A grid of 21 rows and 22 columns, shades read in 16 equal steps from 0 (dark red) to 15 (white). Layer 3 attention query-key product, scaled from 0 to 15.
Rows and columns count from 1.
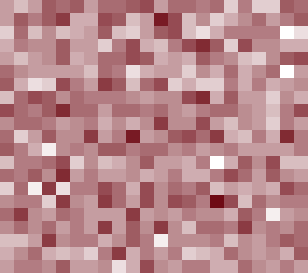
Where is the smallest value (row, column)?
16, 16
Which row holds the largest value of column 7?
20
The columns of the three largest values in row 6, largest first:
21, 10, 14
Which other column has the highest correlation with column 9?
22
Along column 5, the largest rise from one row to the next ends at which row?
15
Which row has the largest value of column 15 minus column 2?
3
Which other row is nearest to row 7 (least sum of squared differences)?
12
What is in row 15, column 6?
7
